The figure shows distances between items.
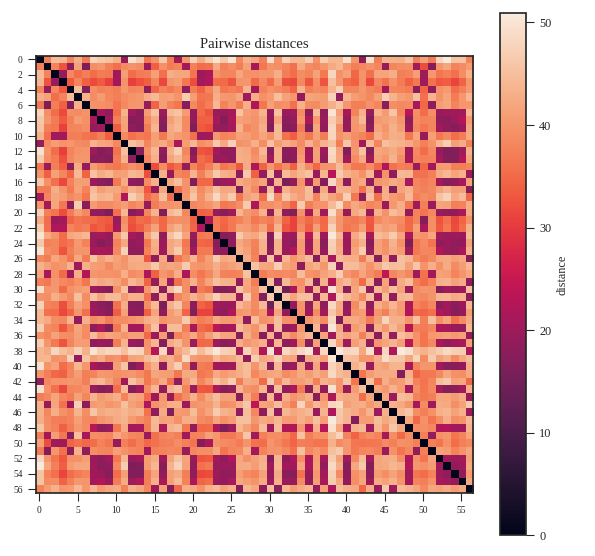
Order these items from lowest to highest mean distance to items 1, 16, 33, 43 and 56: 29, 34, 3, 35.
35, 3, 29, 34
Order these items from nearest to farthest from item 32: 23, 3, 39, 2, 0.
23, 3, 2, 39, 0
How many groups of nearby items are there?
7
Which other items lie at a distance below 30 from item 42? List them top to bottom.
0, 11, 18
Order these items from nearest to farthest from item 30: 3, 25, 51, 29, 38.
25, 3, 51, 29, 38
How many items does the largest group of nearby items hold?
22
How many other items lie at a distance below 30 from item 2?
5
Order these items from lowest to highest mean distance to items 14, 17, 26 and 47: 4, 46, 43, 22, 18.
46, 4, 18, 22, 43
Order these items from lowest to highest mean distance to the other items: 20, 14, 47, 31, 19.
20, 14, 19, 31, 47
